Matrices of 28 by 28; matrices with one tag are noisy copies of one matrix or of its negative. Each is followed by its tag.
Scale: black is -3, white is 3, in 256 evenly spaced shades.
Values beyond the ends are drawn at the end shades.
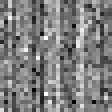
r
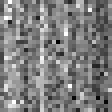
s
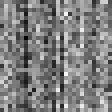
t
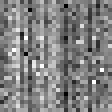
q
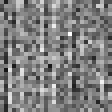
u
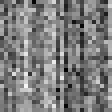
t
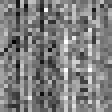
q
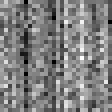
t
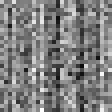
r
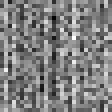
u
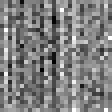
u
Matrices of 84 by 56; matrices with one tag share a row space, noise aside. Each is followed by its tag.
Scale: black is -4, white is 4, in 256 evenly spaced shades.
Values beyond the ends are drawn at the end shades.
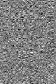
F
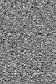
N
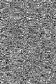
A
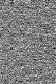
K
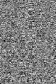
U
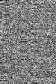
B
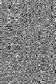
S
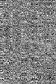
B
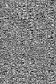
F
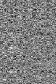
N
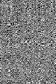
S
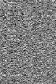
N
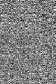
K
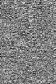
U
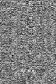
U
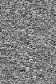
U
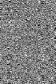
S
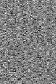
N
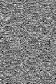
A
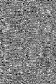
A
